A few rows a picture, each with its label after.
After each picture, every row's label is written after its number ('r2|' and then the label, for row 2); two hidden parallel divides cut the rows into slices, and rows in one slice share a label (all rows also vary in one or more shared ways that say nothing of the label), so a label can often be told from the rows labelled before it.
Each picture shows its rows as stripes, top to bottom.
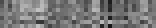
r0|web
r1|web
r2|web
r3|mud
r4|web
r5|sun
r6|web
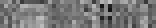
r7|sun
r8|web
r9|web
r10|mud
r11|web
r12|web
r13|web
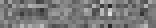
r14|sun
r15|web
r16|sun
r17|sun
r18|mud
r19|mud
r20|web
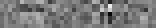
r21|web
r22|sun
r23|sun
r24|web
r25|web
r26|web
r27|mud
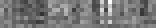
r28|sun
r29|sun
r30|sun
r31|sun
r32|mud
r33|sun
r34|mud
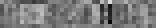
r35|sun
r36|web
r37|web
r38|web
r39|web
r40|web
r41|mud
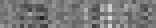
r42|mud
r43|sun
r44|sun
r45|mud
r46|sun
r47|mud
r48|sun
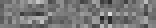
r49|web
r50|mud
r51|mud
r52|sun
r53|web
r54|web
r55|sun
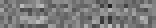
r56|mud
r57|web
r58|sun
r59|mud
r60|web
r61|web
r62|sun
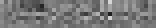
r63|sun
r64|sun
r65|sun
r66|web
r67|sun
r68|mud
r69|mud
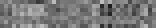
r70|sun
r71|web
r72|web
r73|web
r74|mud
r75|mud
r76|web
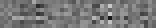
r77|mud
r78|sun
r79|mud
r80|sun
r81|web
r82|sun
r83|mud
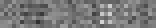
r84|mud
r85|sun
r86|mud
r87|sun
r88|mud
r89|sun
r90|mud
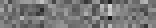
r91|web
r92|sun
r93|sun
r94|sun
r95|web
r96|mud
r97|sun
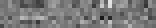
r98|sun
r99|sun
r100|mud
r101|mud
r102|web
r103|sun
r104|mud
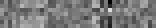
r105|web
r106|web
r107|sun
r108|mud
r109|web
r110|web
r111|web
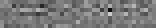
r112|mud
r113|sun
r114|web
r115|sun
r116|mud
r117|mud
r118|mud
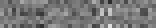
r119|web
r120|mud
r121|sun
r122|sun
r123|mud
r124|mud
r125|sun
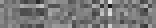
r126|sun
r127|web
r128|sun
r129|sun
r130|mud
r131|mud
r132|sun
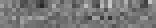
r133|sun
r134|sun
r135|mud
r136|mud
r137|web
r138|mud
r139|mud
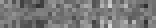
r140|sun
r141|sun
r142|mud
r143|mud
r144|mud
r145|sun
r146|sun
